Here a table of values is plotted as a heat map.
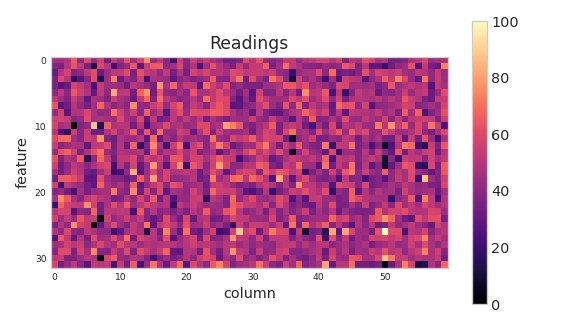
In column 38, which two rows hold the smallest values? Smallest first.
26, 17
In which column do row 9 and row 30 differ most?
7
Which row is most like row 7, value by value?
19
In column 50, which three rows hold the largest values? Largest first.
26, 30, 24
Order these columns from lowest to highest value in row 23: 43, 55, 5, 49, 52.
43, 5, 55, 52, 49
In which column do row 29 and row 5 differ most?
6
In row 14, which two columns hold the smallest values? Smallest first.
36, 43
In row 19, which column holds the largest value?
37
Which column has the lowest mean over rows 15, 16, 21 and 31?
50
